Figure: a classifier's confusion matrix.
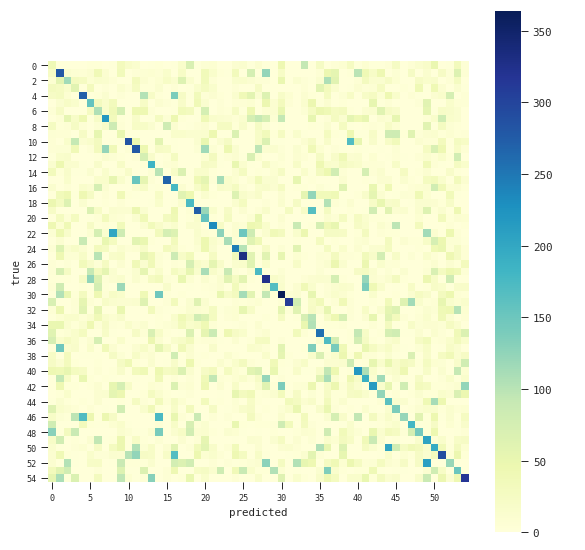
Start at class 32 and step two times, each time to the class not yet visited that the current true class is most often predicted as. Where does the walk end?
36
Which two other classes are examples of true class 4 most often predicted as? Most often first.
16, 12
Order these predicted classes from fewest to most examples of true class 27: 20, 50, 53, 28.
28, 53, 50, 20
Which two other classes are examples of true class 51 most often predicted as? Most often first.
16, 11
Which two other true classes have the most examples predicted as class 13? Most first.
54, 35
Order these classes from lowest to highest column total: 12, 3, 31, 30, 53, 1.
31, 3, 12, 53, 30, 1
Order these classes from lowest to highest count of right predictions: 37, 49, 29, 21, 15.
37, 29, 49, 21, 15
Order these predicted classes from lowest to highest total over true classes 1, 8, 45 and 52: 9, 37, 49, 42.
42, 37, 9, 49
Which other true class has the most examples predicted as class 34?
19
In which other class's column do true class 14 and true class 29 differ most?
9
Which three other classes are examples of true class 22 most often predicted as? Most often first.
8, 25, 49
